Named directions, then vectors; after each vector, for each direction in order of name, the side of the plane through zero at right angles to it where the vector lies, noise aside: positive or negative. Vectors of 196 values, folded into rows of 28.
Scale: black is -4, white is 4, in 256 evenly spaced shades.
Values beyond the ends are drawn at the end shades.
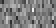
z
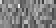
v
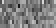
negative, negative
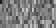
negative, positive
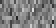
negative, positive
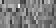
positive, positive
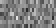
positive, negative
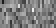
positive, positive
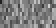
negative, positive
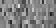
positive, positive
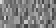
positive, negative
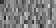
negative, positive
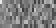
positive, negative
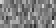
positive, negative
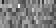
positive, positive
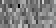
negative, negative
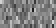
positive, negative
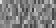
positive, negative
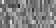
negative, negative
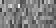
positive, positive
